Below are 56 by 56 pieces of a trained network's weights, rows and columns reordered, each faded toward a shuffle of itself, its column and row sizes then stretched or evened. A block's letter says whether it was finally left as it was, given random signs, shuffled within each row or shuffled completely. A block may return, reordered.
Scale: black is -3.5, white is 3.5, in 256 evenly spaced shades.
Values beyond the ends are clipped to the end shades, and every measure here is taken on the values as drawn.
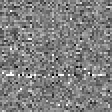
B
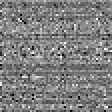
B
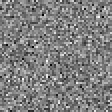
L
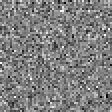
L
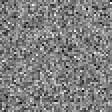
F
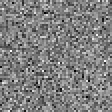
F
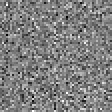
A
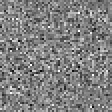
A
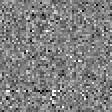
B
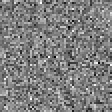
A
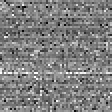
L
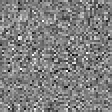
B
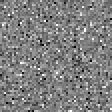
F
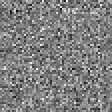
B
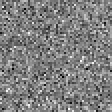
F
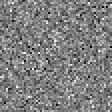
F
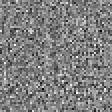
B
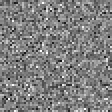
L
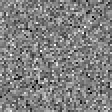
F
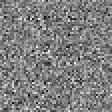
A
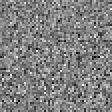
A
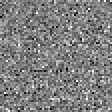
L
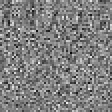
B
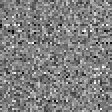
A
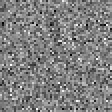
L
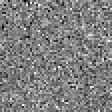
F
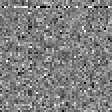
B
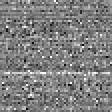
B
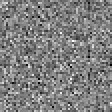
A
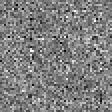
A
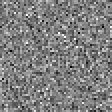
F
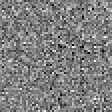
A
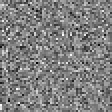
B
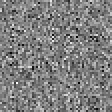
B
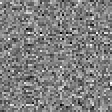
B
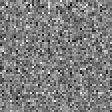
A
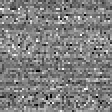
L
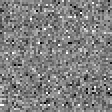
A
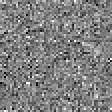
B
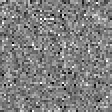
A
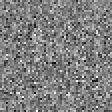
A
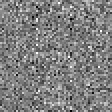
B
